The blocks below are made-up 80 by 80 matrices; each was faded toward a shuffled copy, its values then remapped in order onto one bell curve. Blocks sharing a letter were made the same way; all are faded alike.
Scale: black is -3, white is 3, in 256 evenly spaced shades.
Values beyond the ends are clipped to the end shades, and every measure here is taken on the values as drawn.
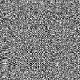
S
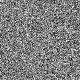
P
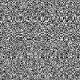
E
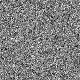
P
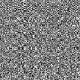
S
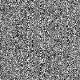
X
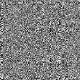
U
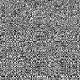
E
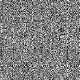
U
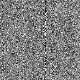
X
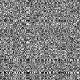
E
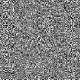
U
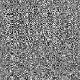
U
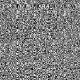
U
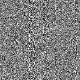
X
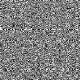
U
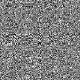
U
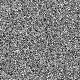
P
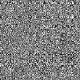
U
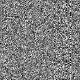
X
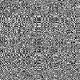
E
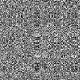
S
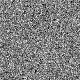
P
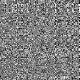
U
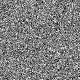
P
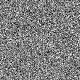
P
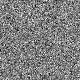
P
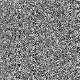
X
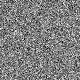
P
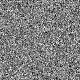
P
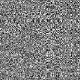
U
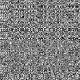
E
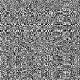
E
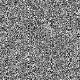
X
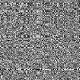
E
